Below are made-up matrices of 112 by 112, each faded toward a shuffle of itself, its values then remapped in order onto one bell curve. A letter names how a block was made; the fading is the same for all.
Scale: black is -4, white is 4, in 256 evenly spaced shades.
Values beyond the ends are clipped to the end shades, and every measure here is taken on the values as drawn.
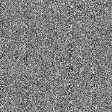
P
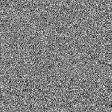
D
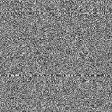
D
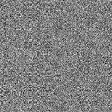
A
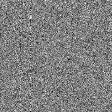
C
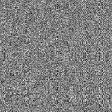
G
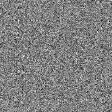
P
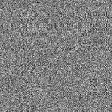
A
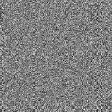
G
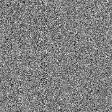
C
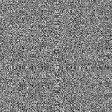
G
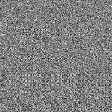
D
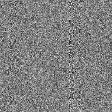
P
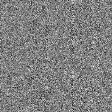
P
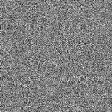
A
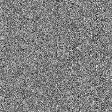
C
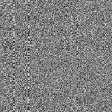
G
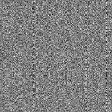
G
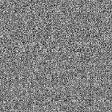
D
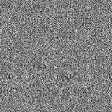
A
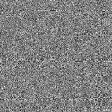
D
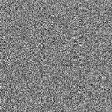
A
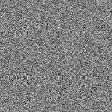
A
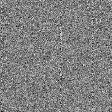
C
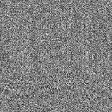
A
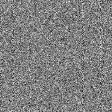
C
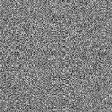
A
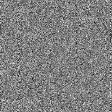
P
